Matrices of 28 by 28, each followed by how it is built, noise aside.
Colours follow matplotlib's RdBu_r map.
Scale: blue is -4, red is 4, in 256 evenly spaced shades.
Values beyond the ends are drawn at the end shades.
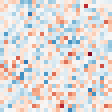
Hankel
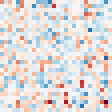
low rank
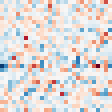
uneven rows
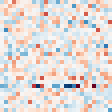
uneven rows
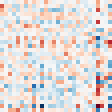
low rank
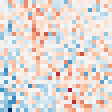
smooth
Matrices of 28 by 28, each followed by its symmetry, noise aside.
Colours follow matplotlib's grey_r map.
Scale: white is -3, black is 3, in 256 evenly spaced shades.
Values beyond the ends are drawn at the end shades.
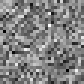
symmetric.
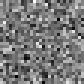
symmetric across the other diagonal.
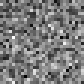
symmetric.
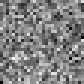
antisymmetric.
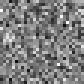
antisymmetric.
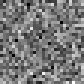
symmetric.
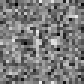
mirrored top to bottom.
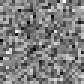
symmetric.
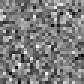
symmetric across the other diagonal.
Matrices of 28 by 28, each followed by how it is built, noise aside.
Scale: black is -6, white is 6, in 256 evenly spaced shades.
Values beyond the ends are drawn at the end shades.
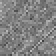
Hankel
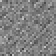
Hankel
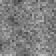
smooth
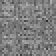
blocks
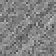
Hankel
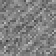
Hankel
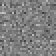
uneven rows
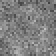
smooth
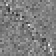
banded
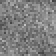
smooth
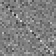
diagonal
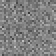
repeating rows
